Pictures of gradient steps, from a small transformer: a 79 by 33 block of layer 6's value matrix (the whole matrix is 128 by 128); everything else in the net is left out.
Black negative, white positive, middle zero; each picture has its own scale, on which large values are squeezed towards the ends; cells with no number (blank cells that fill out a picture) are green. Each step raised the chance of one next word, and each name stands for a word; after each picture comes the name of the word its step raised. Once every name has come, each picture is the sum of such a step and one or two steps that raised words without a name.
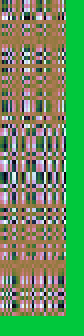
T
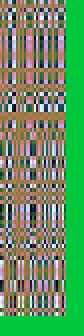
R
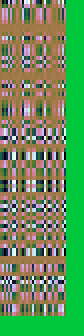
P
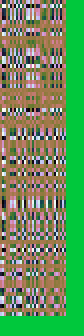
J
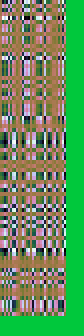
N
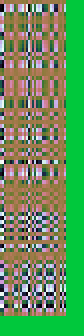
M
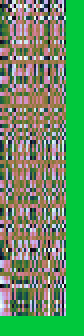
N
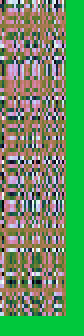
J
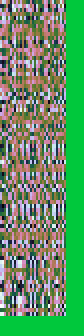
R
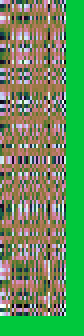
R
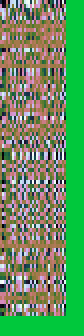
P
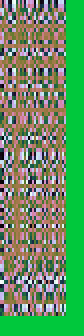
P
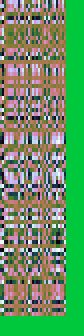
N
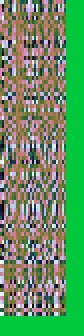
R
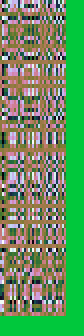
N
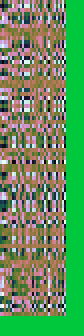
T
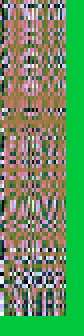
J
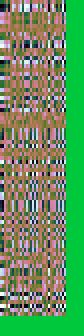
M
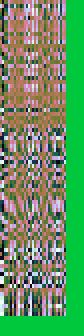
J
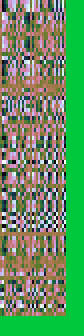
M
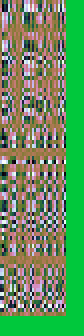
M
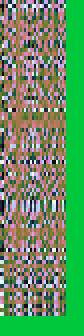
J
